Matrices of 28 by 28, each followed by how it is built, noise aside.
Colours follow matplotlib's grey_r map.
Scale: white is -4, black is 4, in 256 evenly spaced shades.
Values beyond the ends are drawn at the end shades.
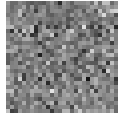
uneven rows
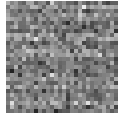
blocks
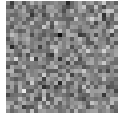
noise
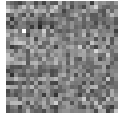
blocks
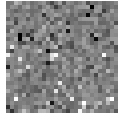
sparse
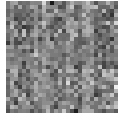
blocks
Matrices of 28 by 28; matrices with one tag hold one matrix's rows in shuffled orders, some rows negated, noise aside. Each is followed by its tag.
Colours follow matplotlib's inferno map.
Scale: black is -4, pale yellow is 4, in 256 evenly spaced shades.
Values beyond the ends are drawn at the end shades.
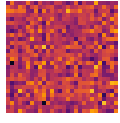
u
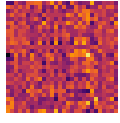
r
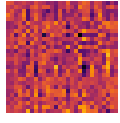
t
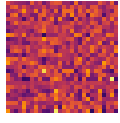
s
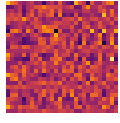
s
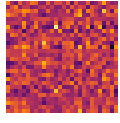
s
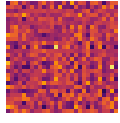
s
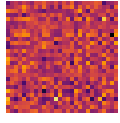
s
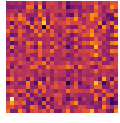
u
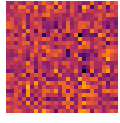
t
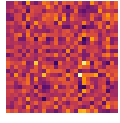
t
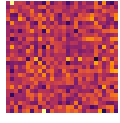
u
